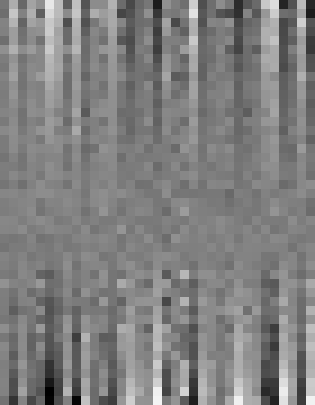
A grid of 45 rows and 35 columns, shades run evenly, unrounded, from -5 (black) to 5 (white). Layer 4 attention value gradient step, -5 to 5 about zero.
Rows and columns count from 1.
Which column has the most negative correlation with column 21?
19
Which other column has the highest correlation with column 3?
8
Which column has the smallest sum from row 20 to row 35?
6
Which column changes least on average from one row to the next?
13
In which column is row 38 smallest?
9
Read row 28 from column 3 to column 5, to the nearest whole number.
0 0 0
